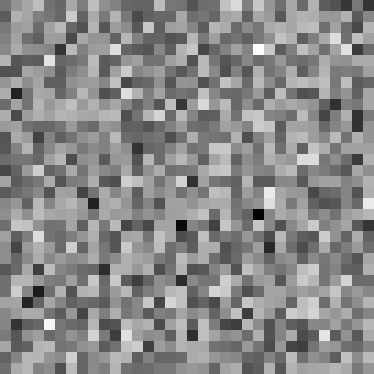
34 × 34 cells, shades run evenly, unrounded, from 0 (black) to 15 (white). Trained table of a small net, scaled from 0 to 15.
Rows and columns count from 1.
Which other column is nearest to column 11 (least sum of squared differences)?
28
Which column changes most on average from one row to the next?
17
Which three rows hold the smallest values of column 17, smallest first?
21, 26, 10
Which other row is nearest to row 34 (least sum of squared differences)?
2
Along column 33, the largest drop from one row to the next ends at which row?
5
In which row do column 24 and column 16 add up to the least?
20
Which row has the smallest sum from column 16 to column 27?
23
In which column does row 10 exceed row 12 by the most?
19
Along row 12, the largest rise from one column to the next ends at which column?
34
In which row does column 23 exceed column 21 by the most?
30
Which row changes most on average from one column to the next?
31
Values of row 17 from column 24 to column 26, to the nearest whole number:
5 5 8
